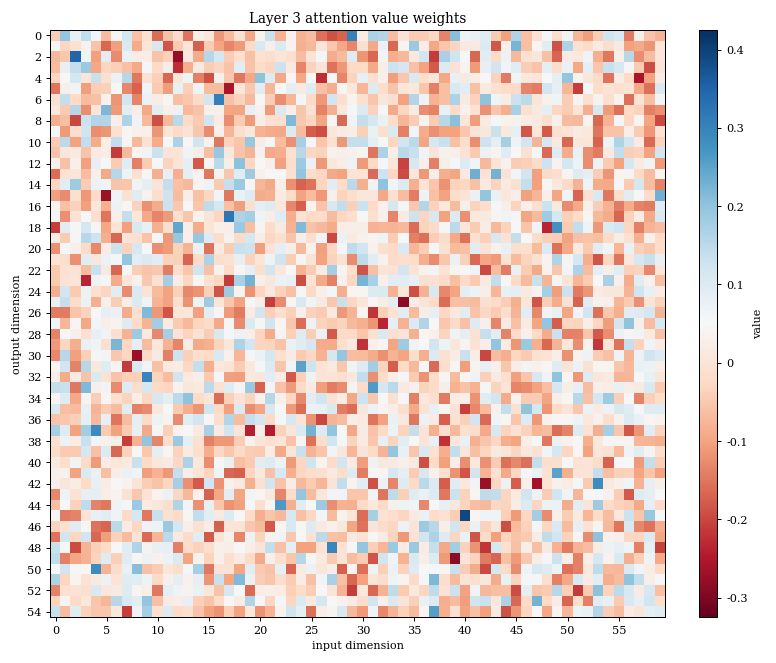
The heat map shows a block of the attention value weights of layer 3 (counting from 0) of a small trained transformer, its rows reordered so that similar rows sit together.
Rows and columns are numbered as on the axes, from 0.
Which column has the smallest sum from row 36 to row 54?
45
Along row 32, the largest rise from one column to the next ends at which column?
9
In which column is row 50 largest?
4
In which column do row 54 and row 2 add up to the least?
12
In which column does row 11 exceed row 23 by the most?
24
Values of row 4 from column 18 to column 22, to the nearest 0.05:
-0.15 -0.1 0.2 0.1 -0.1
